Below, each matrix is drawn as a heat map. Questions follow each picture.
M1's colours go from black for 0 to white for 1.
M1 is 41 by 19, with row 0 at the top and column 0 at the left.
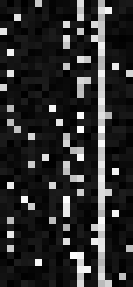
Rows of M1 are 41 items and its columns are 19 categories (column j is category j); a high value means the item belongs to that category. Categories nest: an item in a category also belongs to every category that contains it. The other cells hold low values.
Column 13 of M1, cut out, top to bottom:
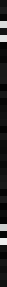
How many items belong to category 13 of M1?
4
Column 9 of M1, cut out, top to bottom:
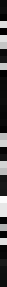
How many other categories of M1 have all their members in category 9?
4
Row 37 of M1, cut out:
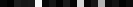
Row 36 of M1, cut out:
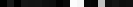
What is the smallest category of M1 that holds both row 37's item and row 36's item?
11
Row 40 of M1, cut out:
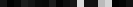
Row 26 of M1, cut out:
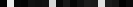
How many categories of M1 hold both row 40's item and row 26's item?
1
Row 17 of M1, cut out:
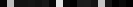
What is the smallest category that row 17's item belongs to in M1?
8
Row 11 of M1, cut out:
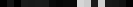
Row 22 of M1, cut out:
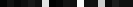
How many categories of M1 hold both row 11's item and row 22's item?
2
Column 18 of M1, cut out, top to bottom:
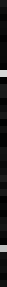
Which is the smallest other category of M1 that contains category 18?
1
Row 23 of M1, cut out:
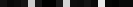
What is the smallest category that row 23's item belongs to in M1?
4
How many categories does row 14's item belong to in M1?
1
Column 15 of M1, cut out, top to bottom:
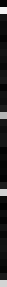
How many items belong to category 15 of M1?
4
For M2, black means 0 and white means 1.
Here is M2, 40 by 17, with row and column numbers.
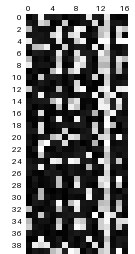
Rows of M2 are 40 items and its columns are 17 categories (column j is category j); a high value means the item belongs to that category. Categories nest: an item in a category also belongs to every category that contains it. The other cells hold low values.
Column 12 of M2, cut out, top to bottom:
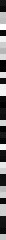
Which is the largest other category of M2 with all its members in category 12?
15
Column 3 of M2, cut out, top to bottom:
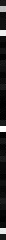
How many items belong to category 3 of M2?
4
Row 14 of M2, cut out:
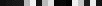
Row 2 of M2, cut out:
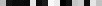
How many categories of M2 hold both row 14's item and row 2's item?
5
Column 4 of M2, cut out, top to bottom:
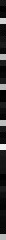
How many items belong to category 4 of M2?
6
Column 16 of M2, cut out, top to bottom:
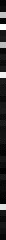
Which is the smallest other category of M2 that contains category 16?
9
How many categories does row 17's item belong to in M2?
3
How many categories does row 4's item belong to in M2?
8
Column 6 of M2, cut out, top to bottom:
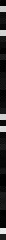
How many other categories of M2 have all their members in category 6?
2
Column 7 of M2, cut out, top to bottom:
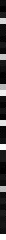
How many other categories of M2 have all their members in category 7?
1
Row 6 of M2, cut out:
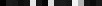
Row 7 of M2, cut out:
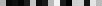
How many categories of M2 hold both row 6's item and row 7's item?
4
